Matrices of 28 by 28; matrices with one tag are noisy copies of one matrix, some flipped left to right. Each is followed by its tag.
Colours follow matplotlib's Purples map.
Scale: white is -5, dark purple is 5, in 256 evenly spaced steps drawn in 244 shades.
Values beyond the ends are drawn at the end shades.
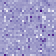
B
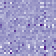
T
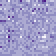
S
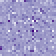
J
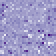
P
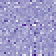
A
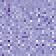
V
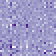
T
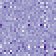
T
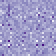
V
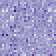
B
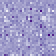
B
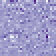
S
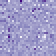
S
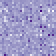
B
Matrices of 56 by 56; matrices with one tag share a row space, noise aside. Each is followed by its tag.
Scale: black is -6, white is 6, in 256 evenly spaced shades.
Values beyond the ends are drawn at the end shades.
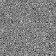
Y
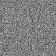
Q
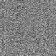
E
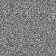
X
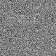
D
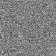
E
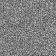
Y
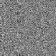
E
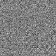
Y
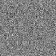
X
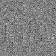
X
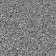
E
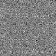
Y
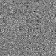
D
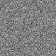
X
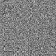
Q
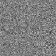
Y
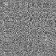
Q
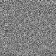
Q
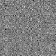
Q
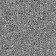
X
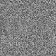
Y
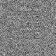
D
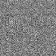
X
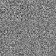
E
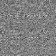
E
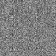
X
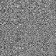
E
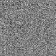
E
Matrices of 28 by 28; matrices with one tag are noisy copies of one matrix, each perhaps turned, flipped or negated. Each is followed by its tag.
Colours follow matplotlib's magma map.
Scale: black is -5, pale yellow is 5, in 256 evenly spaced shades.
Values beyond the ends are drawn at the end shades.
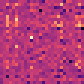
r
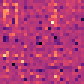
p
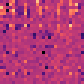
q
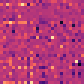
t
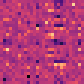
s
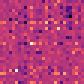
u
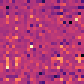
r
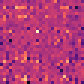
r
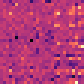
q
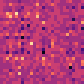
u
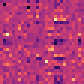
s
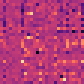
t
